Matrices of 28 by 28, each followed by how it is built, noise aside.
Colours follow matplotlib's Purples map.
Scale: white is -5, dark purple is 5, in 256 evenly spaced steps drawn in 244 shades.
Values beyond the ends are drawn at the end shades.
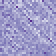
Toeplitz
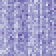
blocks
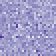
uneven rows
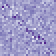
banded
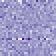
uneven rows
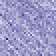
Toeplitz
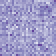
blocks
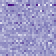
uneven rows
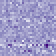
uneven rows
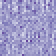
blocks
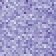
repeating rows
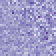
upper triangular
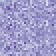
repeating rows
